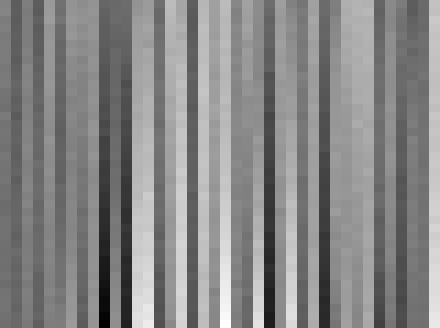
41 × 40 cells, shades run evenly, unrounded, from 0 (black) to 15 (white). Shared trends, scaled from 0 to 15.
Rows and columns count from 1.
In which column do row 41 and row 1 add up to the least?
10
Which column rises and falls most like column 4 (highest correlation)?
38
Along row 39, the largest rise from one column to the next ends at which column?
13
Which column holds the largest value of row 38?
21
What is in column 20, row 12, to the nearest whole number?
9
